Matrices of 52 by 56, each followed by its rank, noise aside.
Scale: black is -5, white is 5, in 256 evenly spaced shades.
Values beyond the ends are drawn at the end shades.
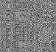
six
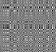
two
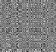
four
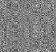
six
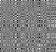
two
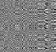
two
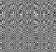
two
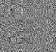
six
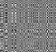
two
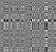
two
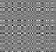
one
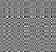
one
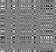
one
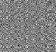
six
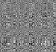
three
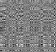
three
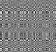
one
